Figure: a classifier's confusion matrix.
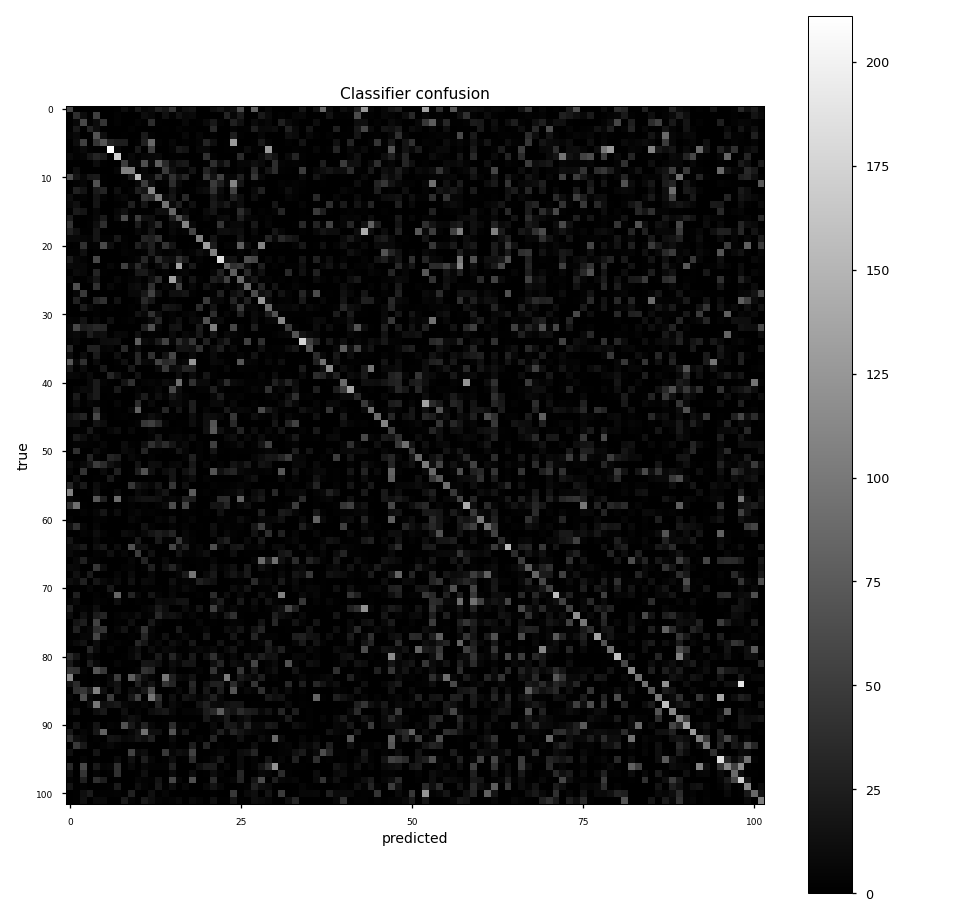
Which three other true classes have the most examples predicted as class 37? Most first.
0, 94, 98
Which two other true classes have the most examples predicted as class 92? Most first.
96, 6
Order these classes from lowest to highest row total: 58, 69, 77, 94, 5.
94, 69, 5, 77, 58
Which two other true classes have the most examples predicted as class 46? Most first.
21, 11
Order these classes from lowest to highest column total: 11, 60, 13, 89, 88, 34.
60, 34, 13, 11, 88, 89
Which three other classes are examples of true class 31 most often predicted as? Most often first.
53, 20, 47
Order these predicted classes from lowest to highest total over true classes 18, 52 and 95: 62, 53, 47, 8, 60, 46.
8, 46, 60, 47, 53, 62
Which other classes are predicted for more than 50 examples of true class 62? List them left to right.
54, 87, 95
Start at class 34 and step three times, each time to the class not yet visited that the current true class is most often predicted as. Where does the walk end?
90
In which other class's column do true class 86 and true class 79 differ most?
95
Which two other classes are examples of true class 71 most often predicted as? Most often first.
31, 7
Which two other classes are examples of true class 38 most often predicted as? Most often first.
44, 90
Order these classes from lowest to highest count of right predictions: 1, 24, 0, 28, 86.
1, 0, 24, 86, 28
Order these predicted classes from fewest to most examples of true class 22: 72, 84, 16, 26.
84, 72, 16, 26
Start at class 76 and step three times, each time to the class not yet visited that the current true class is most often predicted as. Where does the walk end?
57
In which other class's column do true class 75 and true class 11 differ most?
24
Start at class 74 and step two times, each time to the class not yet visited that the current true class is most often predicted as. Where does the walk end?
98
